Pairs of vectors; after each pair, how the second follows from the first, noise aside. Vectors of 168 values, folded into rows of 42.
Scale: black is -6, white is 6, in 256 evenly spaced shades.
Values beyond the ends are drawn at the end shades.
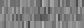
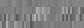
reversed, negated, partly zeroed.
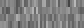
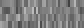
copied.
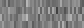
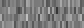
copied.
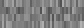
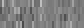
reversed, partly zeroed.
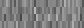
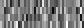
wrapped around, negated, scaled up.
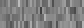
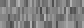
copied.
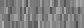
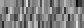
negated, scaled up.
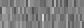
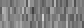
copied.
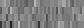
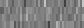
reversed, negated, partly zeroed.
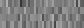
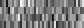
negated, scaled up.
